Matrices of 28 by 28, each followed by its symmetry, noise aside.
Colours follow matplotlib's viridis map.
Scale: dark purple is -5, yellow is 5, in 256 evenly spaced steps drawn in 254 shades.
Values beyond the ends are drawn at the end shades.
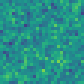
symmetric.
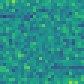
same after a half turn.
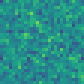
no symmetry.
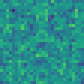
mirrored left to right.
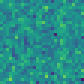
mirrored top to bottom.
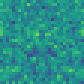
mirrored left to right.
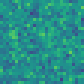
antisymmetric.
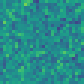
no symmetry.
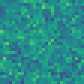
symmetric.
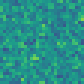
antisymmetric.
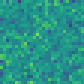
symmetric.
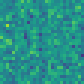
mirrored top to bottom.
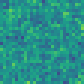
symmetric.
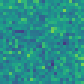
symmetric across the other diagonal.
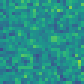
antisymmetric.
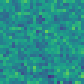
no symmetry.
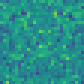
mirrored left to right.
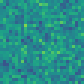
symmetric.
